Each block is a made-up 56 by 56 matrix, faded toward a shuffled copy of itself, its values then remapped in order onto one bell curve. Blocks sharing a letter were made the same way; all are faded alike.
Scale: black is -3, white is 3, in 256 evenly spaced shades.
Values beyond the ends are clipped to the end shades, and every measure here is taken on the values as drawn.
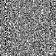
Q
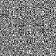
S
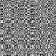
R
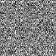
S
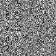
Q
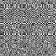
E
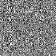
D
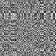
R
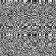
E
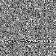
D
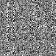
D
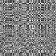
R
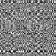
E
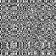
E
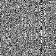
Q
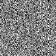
Q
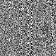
Q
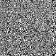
D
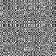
R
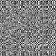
R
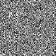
Q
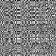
R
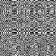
E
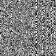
Q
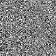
D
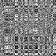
R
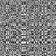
R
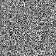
D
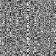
S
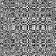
R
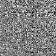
D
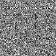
D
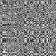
R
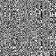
S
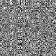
S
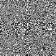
D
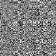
S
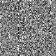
Q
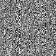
Q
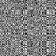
R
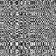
R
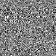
D
